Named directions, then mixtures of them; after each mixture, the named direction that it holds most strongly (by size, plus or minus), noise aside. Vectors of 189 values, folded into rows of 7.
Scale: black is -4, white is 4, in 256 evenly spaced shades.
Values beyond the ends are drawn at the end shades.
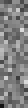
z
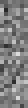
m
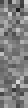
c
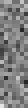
z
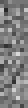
m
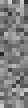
c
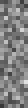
z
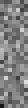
z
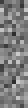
m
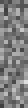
m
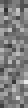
m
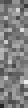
z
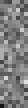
z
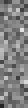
z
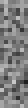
m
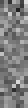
c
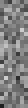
z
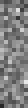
z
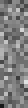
z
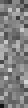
z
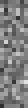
m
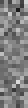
c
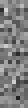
m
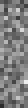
z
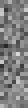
m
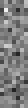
m
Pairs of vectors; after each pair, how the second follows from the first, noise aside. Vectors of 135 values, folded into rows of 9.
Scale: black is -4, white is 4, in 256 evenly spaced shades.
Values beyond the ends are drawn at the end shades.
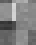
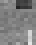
wrapped around, partly zeroed.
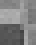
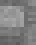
wrapped around, negated, shrunk.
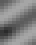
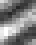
negated, scaled up.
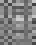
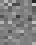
negated, partly zeroed.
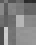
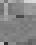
negated, partly zeroed.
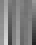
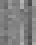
wrapped around, negated, shrunk.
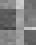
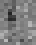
wrapped around, negated, partly zeroed.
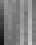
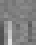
wrapped around, negated, partly zeroed.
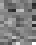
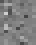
wrapped around, negated, partly zeroed.
